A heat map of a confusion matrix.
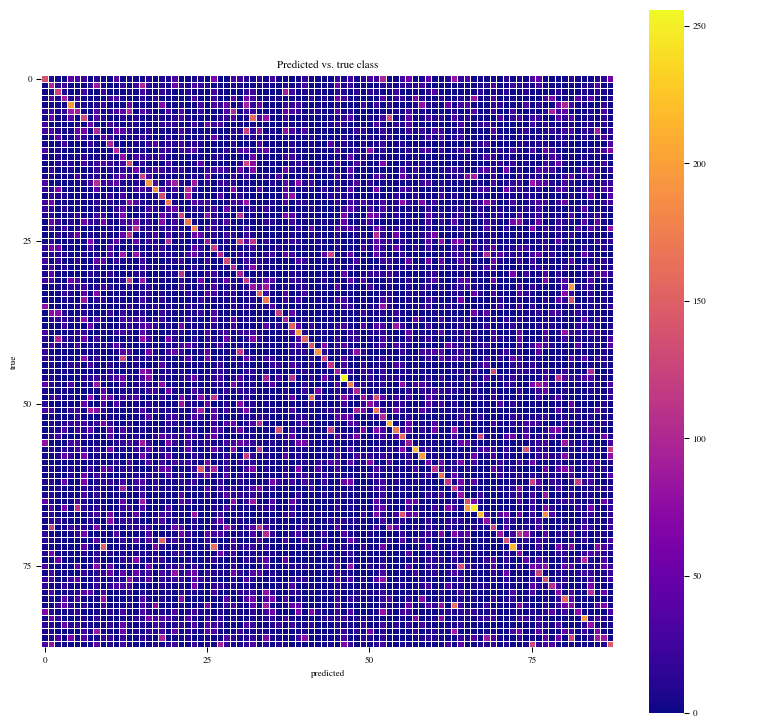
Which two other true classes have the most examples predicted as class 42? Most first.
48, 60
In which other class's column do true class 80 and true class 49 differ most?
41
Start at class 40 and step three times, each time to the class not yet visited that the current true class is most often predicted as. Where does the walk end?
6
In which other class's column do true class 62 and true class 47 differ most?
82
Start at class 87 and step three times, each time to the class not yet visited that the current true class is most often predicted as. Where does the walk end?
77
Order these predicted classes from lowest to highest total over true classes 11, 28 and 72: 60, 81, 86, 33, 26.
60, 33, 86, 81, 26
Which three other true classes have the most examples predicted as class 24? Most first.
60, 51, 49
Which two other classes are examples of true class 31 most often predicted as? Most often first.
13, 15
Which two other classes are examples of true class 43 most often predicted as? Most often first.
12, 6
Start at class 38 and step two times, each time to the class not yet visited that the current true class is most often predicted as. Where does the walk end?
36
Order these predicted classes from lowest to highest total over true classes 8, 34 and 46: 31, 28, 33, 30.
28, 30, 33, 31
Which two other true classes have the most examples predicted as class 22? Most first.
17, 18
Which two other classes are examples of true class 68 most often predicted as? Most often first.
10, 27
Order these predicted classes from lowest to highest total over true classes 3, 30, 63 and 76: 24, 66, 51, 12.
24, 51, 66, 12
